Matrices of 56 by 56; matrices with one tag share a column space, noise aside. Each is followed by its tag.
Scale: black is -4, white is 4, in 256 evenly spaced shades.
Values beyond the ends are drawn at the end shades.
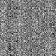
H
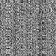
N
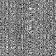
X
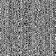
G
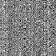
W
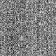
G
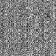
H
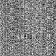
X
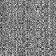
W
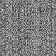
N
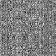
G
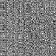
X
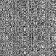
G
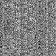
X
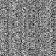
H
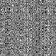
N
